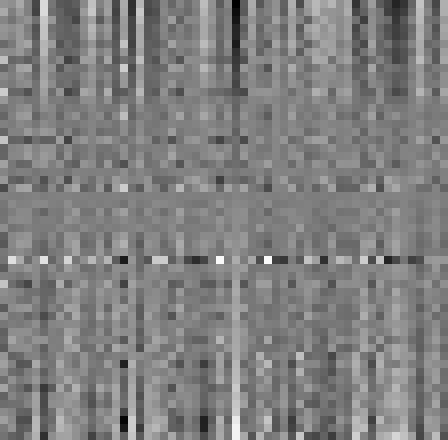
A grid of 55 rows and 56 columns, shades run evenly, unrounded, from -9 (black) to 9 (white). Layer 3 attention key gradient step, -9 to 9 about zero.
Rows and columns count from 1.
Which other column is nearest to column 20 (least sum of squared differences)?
9
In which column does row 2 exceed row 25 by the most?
6
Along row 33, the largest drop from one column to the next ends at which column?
35
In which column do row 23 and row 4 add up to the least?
30
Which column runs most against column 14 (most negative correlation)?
31
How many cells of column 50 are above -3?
45
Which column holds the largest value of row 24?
16
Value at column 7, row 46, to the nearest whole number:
-1
